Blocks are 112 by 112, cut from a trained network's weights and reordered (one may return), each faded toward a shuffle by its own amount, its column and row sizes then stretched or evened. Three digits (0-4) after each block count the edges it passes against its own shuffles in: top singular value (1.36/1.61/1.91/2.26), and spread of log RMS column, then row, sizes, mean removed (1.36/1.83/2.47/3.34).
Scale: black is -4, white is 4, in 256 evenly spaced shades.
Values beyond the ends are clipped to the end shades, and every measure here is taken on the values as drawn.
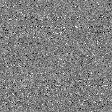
1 0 3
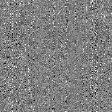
0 4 0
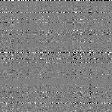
3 2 4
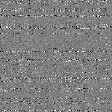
3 1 4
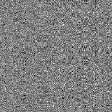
3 3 1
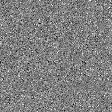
1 0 1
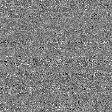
0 1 3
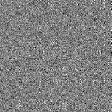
3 2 1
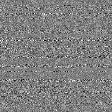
1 1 4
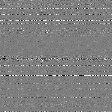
4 0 4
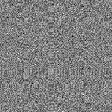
4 1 0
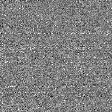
2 2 2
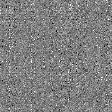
0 3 0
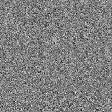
2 0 2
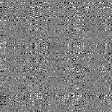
4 3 4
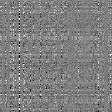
4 4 1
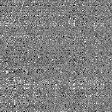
2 3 3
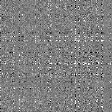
2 4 3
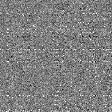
3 2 2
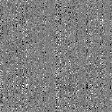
0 4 2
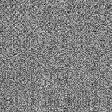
4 0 2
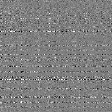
2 2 4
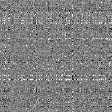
4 3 3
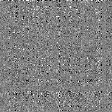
1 3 3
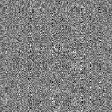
4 3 0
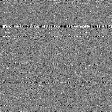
4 0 3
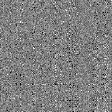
2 3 2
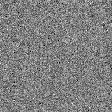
2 0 0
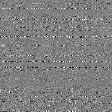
1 2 4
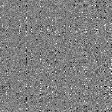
2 3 2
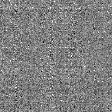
2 3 0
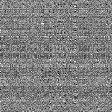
4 2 1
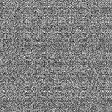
4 1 1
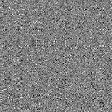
3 1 2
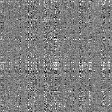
4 4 2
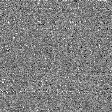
1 1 2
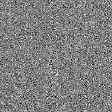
2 2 3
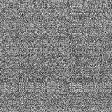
4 1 1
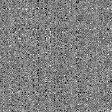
1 3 2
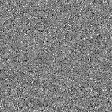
3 0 1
